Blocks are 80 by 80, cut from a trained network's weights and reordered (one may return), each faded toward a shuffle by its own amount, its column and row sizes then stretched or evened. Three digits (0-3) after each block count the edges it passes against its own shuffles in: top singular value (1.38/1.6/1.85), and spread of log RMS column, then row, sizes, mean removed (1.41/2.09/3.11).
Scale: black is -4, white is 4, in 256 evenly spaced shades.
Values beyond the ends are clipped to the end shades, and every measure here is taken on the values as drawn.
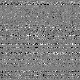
1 1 3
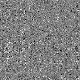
0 1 1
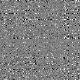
1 2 3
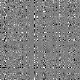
1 3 2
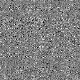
1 0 2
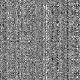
3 2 1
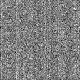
2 0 0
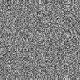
3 1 0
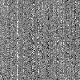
2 2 0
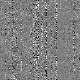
1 3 0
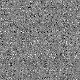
0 1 1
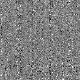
0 2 1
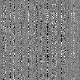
3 3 1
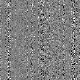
0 3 0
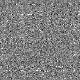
2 0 2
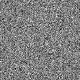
1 1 0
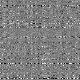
2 0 3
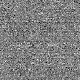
1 0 1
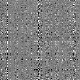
3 3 1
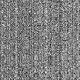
3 1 0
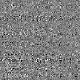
2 2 2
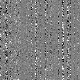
1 3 0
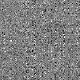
1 2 0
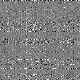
1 1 3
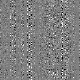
2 3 1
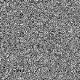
1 1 1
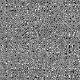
1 2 1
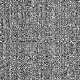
2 0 1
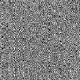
3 2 0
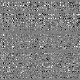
1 1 3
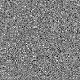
1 0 1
